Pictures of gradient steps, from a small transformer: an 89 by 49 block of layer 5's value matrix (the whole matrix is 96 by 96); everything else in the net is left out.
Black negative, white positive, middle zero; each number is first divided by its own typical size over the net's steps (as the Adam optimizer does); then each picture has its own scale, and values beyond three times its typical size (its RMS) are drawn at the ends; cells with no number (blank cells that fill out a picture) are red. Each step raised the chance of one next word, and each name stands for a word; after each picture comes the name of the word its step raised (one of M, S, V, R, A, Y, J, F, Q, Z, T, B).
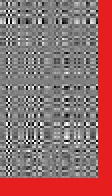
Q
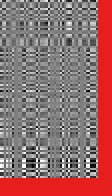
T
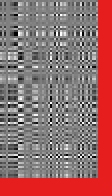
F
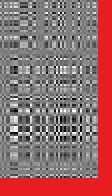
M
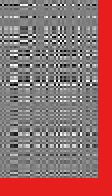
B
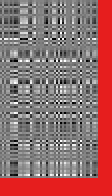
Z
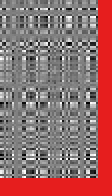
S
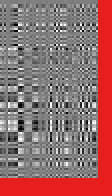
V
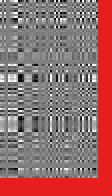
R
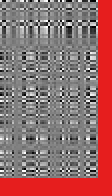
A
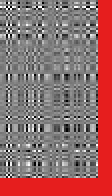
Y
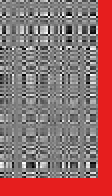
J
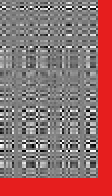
Y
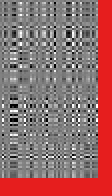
F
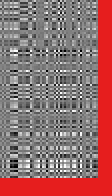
T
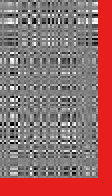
Q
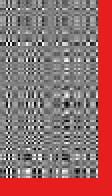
S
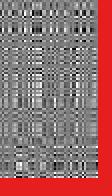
J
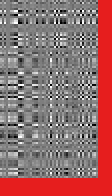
Q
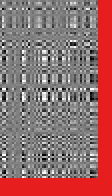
S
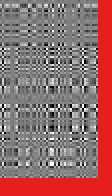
V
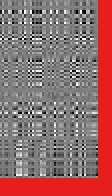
Z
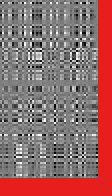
F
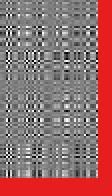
F
